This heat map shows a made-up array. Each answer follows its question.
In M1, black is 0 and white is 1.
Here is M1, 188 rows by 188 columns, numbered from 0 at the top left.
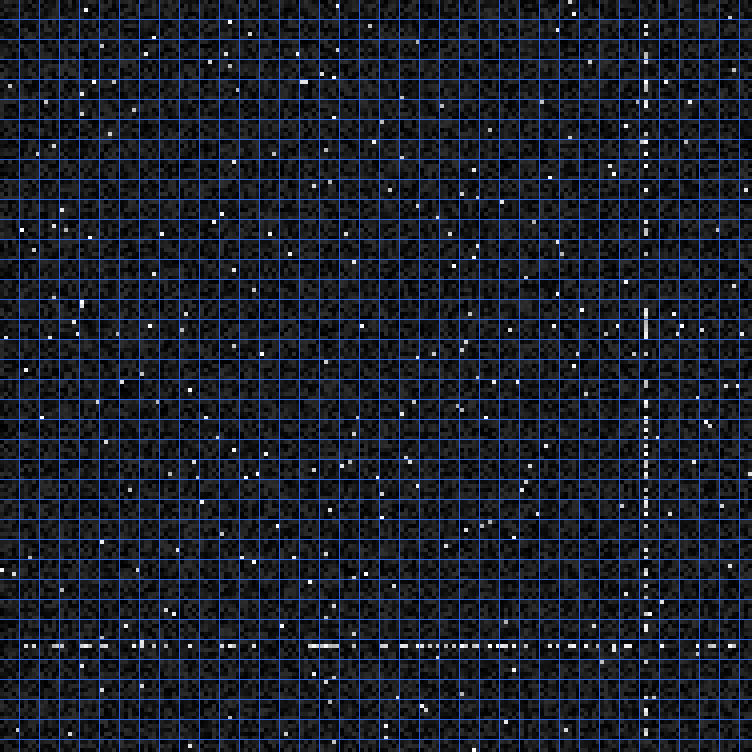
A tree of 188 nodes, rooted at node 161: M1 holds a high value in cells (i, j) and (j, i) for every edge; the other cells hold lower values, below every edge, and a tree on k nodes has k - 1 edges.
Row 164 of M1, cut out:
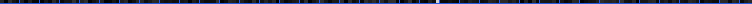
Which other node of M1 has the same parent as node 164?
54
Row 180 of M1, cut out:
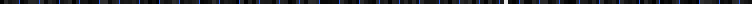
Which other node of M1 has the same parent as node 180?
155
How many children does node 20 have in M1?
5
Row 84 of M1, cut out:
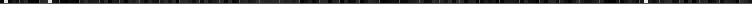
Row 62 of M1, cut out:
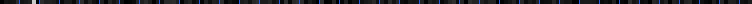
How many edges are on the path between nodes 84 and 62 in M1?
3
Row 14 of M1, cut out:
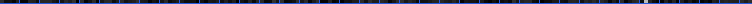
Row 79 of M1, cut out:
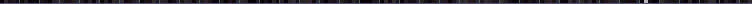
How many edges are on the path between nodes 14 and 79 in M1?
2
